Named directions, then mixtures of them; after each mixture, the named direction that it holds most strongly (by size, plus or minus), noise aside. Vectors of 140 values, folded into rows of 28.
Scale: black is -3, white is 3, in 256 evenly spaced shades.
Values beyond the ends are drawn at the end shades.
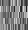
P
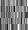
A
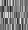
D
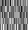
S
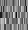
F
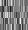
D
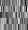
F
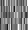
A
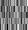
A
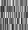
D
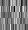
P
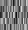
F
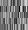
P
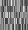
D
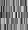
F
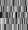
F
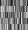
A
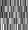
S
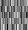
S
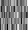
A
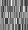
D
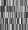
D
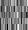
A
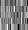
A
